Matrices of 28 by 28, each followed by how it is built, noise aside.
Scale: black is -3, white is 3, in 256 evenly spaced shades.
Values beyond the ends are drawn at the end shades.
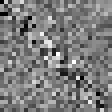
banded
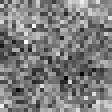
smooth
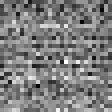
blocks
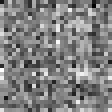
blocks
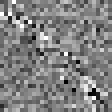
banded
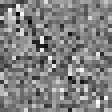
banded
